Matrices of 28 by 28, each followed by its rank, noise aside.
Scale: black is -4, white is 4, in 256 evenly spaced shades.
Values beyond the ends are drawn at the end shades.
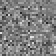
eight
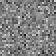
eight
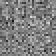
six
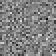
eight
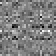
four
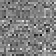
six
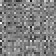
four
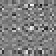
three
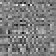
four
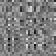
three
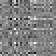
three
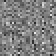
six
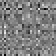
three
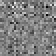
four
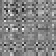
three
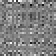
three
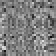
four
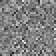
eight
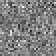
eight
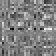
three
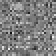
six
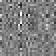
three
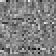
six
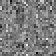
six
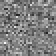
eight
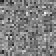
six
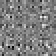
four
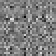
three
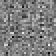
six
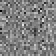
six
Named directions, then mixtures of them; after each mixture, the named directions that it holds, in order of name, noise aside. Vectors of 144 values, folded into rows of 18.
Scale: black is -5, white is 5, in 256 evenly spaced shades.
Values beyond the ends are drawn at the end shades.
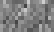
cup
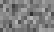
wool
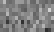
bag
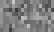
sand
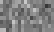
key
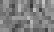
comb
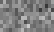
comb, sand, wool.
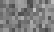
comb, cup.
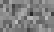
wool.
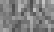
comb.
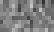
comb.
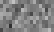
comb, sand, wool.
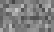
sand, wool.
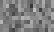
comb, sand.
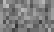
comb, cup, sand.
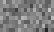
bag, comb, sand.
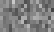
sand.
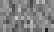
bag, comb.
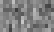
bag, key, sand.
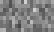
comb, key.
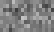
sand.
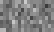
key.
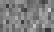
bag, cup.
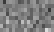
bag.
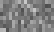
key.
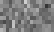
cup, key.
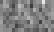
comb, cup.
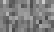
bag, comb, cup.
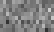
bag, sand.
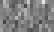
comb, cup.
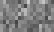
cup.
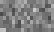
comb, key.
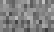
bag, comb, cup.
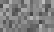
cup, sand, wool.
